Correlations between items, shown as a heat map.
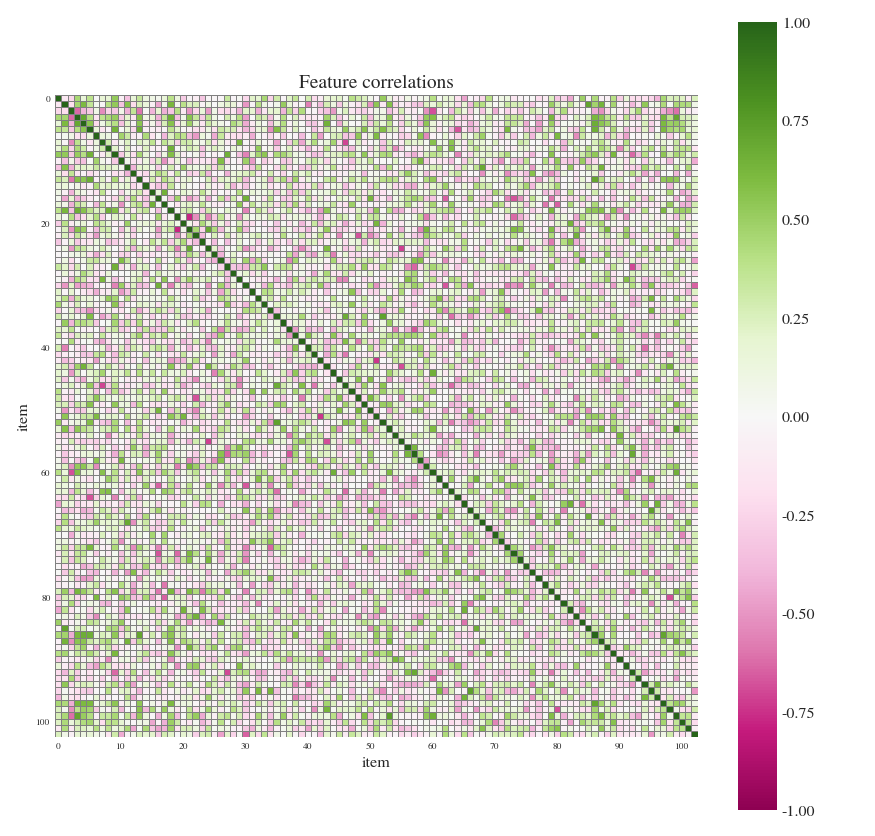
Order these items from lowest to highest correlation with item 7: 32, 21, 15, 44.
32, 21, 15, 44
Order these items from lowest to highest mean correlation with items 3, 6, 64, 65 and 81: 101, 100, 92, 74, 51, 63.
100, 92, 63, 101, 74, 51
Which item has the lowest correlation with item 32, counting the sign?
81
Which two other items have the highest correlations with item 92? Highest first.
57, 56
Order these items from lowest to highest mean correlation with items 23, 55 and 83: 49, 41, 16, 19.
49, 19, 16, 41
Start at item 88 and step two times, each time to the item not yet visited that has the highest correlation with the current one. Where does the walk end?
24
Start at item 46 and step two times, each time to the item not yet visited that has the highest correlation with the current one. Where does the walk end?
52
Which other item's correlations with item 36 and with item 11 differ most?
6
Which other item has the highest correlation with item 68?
11
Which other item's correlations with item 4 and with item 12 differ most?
79
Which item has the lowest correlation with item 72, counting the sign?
34
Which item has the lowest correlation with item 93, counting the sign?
60
